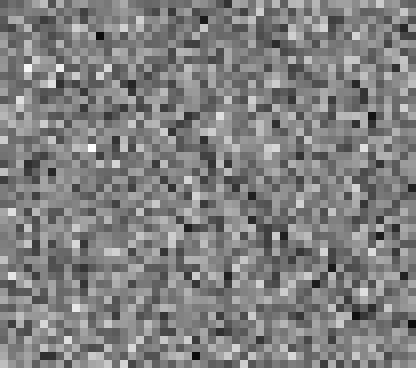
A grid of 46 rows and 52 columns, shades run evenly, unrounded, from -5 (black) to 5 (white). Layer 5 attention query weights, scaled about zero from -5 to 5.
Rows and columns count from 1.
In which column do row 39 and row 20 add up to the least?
47
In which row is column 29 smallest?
35
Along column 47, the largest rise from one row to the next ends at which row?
32
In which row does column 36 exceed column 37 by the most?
44
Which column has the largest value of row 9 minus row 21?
4
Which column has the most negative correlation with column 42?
41
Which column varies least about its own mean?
9
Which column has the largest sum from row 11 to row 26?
28
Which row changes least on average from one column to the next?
33
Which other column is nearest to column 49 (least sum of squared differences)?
20
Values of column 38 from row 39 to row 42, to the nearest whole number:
0 -3 -1 2
